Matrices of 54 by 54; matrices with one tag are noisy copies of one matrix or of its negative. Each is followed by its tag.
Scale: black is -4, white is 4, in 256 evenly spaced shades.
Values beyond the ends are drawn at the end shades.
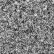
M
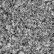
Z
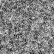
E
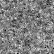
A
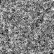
E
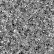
Z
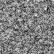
M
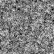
E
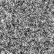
Z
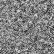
M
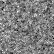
M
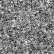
A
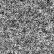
A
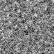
M
